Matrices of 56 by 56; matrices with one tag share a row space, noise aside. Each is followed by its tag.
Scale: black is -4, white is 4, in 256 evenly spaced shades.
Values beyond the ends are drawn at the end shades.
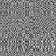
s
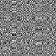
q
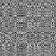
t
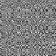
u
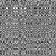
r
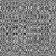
r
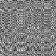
t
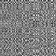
s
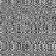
u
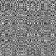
t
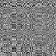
q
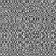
s
